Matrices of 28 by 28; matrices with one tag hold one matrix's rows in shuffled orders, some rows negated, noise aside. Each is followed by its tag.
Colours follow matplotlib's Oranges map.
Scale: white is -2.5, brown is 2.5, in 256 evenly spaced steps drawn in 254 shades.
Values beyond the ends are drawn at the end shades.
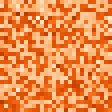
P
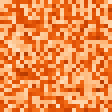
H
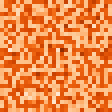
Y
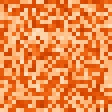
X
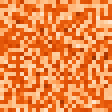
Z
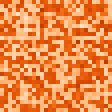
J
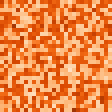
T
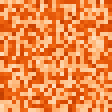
P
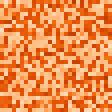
P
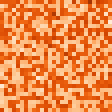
Y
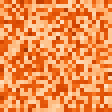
X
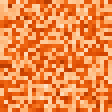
P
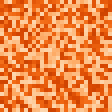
T
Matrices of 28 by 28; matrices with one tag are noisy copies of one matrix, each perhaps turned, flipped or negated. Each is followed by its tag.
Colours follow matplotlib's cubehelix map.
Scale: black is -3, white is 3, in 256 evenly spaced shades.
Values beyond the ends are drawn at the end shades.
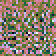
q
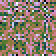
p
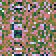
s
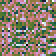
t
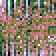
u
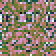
s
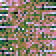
u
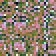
p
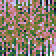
u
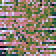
u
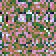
s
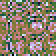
p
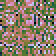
p
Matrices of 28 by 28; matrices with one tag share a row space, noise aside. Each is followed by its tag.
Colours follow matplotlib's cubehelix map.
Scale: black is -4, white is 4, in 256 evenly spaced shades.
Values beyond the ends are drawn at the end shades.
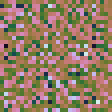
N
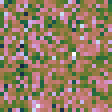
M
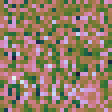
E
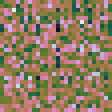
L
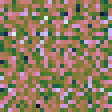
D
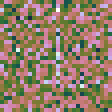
L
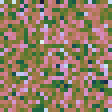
D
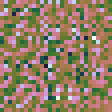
N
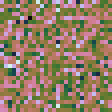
L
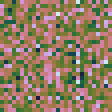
L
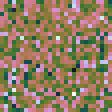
E
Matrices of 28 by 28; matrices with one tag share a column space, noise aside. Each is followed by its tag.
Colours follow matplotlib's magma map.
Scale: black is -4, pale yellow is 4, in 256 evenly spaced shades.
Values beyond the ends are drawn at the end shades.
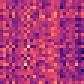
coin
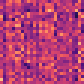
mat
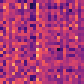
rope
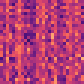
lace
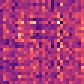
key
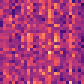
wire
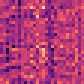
coin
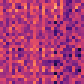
rope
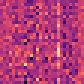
lace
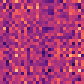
rope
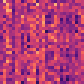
wire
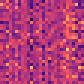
key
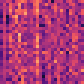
wire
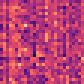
lace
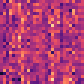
wire
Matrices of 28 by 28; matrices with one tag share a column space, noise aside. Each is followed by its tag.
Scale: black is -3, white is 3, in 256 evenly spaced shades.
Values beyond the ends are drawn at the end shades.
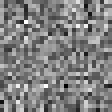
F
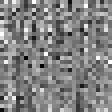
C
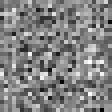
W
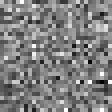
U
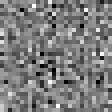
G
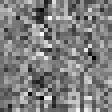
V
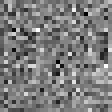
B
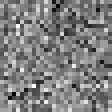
F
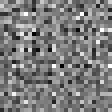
B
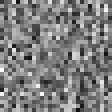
V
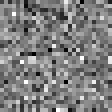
U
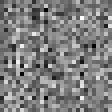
W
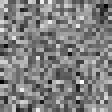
U
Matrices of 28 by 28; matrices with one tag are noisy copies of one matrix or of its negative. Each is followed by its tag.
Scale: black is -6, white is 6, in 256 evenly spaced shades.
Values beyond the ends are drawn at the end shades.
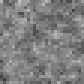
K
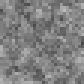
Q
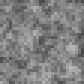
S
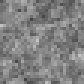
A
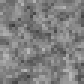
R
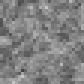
R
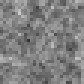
S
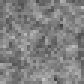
S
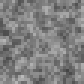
R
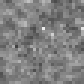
K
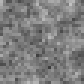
A
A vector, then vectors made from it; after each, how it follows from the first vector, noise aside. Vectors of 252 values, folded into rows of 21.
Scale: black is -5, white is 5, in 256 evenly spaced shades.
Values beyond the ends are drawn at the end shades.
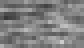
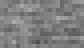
reversed, shrunk.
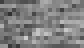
wrapped around, negated.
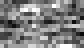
wrapped around, negated, scaled up.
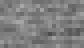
reversed, shrunk.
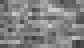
wrapped around.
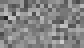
sign-scrambled.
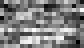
wrapped around, negated, scaled up.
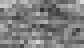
wrapped around, negated.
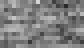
wrapped around, negated.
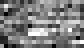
wrapped around, negated, scaled up.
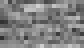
wrapped around, negated.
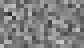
sign-scrambled.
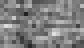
wrapped around, negated.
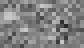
sign-scrambled.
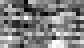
wrapped around, negated, scaled up.
